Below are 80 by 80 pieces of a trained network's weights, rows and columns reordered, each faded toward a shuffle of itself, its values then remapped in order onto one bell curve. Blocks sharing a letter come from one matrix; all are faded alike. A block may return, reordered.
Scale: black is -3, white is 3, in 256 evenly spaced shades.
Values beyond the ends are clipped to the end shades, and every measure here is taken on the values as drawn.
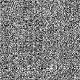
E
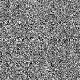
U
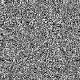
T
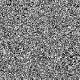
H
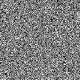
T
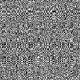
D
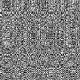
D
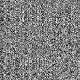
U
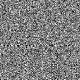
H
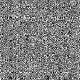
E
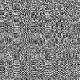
D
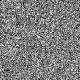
H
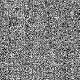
U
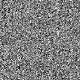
T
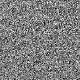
T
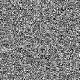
T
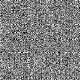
E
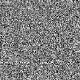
H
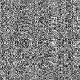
U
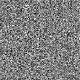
T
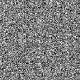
U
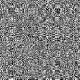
D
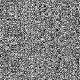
U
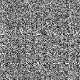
E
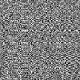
D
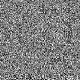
H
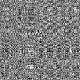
D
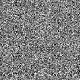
U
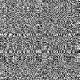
D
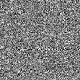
H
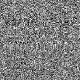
H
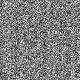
U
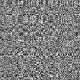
D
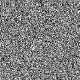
T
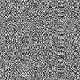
D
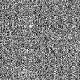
U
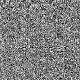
U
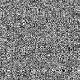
H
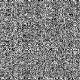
E
